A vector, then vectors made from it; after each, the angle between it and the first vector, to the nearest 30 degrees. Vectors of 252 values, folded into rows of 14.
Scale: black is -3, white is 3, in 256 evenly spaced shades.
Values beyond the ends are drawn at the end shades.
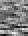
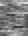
60 degrees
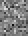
60 degrees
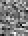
60 degrees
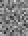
90 degrees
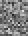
60 degrees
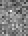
120 degrees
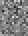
90 degrees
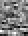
30 degrees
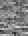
150 degrees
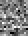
120 degrees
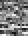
150 degrees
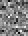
120 degrees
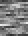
90 degrees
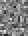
60 degrees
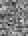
60 degrees
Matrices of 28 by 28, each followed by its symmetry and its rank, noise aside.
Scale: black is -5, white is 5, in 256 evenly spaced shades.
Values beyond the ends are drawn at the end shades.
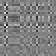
no symmetry, rank one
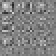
symmetric, rank two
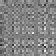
no symmetry, rank three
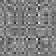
no symmetry, rank two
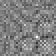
symmetric, rank three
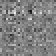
no symmetry, rank three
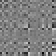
symmetric, rank two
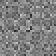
symmetric, rank three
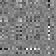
symmetric, rank two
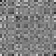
symmetric, rank two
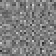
no symmetry, rank three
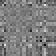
symmetric, rank two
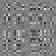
no symmetry, rank two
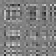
antisymmetric, rank two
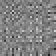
symmetric, rank three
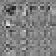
no symmetry, rank three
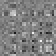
symmetric, rank two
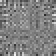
symmetric, rank three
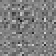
symmetric, rank three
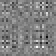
antisymmetric, rank two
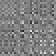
symmetric, rank two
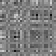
symmetric, rank two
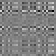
no symmetry, rank one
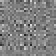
no symmetry, rank two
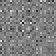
symmetric, rank three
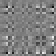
symmetric, rank one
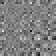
symmetric, rank three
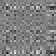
no symmetry, rank two
